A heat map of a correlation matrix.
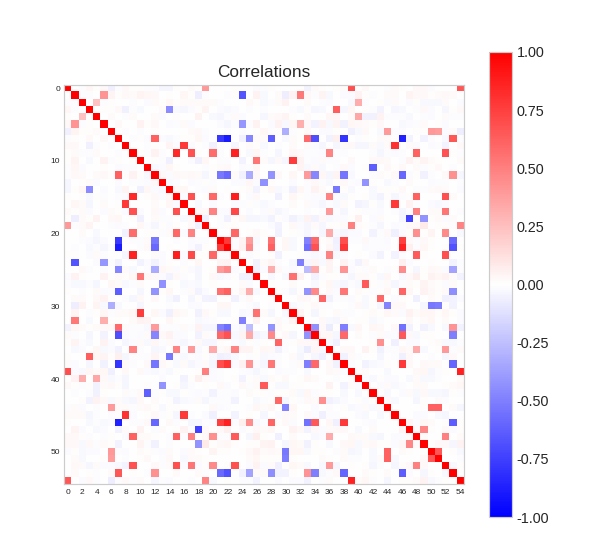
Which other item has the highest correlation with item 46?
22
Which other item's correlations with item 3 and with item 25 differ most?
37
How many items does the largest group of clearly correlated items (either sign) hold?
11
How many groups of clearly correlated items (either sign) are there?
13
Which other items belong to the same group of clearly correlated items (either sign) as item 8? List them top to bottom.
16, 45
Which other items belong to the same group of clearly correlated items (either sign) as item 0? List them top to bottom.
19, 39, 54
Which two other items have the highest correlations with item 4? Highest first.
40, 2
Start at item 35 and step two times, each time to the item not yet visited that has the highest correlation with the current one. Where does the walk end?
43
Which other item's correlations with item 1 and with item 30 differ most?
24
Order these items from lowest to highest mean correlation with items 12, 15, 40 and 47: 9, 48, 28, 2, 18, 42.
18, 28, 42, 2, 48, 9
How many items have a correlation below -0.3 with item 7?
7
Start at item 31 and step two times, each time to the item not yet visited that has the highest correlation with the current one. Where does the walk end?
26
